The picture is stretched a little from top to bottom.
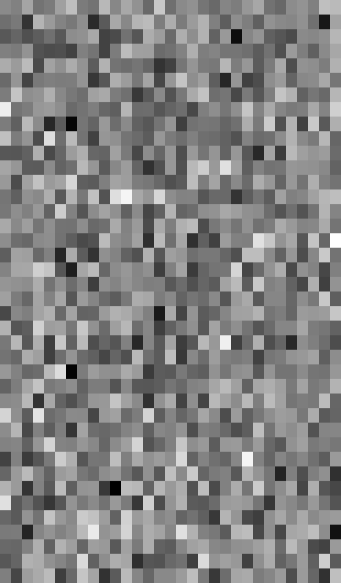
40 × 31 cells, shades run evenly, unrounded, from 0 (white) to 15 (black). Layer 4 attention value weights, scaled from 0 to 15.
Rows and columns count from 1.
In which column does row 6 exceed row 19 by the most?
9
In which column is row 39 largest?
13
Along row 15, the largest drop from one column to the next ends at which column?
6
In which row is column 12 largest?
25
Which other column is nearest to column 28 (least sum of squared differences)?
8
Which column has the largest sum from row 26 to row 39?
31
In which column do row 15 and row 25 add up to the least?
16
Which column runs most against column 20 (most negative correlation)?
17
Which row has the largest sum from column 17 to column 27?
14
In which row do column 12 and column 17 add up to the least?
37
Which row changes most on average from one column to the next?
24
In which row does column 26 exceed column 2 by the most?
33
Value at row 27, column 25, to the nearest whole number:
5
